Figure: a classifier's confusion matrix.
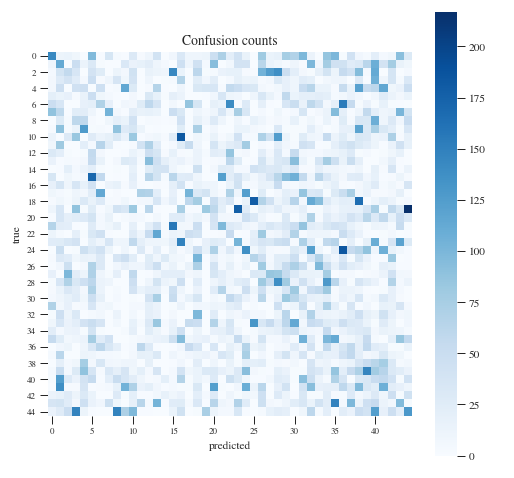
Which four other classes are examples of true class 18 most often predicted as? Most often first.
25, 38, 32, 33
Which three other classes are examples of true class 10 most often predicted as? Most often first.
16, 28, 3
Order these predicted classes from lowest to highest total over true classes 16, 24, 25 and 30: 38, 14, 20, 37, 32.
14, 37, 20, 38, 32
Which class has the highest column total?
5
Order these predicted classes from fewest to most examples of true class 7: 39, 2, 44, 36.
2, 36, 44, 39
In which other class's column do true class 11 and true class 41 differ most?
9
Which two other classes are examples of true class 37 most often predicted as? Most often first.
24, 1
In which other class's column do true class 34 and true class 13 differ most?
12
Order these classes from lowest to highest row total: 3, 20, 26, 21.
3, 20, 26, 21
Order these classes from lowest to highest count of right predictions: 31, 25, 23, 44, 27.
31, 25, 27, 23, 44
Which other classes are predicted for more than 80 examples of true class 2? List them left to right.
15, 26, 27, 28, 38, 40
